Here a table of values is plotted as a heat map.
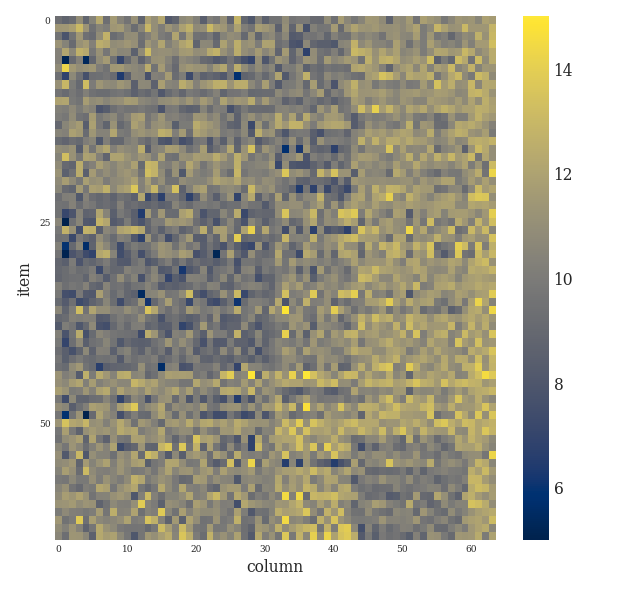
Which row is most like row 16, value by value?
55
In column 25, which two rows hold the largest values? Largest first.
44, 55
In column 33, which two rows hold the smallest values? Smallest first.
16, 55
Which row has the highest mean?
50
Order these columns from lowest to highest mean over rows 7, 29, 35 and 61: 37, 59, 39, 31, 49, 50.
31, 59, 37, 50, 39, 49
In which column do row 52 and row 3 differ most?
35
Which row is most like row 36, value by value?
62
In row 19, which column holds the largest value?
63
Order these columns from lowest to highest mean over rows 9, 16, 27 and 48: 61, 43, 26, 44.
26, 44, 43, 61
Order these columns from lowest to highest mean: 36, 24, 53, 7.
24, 7, 36, 53
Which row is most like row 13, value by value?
52
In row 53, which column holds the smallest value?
28
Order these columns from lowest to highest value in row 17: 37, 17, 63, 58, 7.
7, 17, 37, 63, 58
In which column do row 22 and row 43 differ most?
3
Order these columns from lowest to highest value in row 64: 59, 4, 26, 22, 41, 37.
4, 59, 26, 22, 41, 37
